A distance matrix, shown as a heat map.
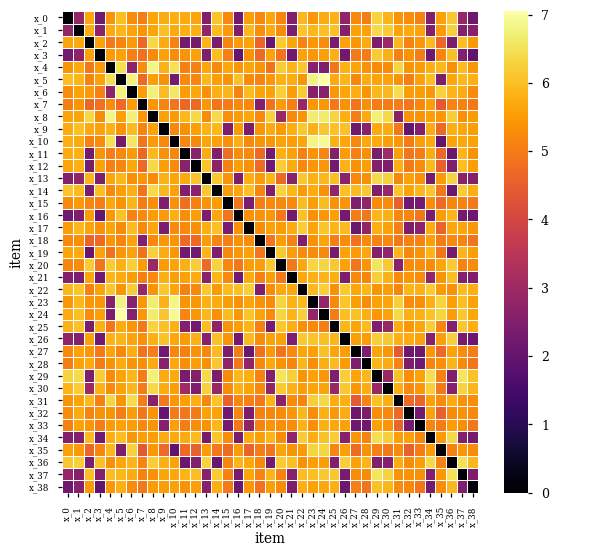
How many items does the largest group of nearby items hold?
10
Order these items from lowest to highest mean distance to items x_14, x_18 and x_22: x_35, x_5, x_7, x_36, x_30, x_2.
x_7, x_2, x_36, x_30, x_35, x_5
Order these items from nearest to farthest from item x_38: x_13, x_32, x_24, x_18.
x_13, x_18, x_32, x_24
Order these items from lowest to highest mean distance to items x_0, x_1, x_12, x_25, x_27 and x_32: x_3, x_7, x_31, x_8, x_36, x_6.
x_3, x_36, x_7, x_31, x_6, x_8
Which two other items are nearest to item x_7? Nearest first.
x_18, x_22
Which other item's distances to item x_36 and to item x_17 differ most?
x_14
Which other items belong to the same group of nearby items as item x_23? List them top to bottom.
x_4, x_6, x_24
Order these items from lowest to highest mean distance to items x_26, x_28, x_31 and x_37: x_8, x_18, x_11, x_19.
x_8, x_18, x_11, x_19
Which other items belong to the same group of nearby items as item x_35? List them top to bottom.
x_5, x_10
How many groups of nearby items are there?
7
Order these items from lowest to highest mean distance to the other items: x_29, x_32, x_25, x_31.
x_32, x_25, x_29, x_31
